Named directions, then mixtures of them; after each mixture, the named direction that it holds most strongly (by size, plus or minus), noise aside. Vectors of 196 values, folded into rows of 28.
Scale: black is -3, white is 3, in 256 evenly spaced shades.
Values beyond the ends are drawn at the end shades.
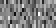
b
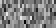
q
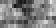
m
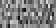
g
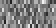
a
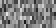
q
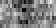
m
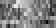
m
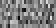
g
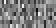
b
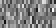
a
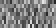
a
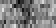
m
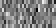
a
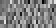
a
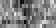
m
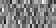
a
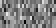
q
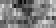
m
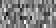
q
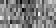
b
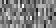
b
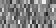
a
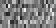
g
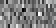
b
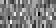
b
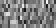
g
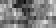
m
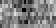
m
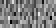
b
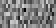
g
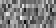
q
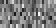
b
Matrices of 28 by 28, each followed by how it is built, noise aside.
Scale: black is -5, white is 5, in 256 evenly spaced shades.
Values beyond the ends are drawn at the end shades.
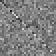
diagonal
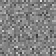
repeating columns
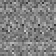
repeating columns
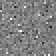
sparse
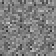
repeating columns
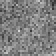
smooth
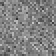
Toeplitz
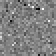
sparse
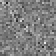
banded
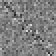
banded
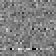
uneven rows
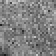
smooth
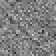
Toeplitz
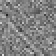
Toeplitz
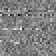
uneven rows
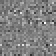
uneven rows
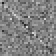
diagonal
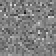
uneven rows
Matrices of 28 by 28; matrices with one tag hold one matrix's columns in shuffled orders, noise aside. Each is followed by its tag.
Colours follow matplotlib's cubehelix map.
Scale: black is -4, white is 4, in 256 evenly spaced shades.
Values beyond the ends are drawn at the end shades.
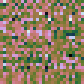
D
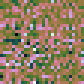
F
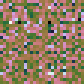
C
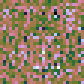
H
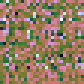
D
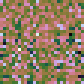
F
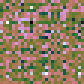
C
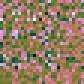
D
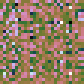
C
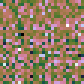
F
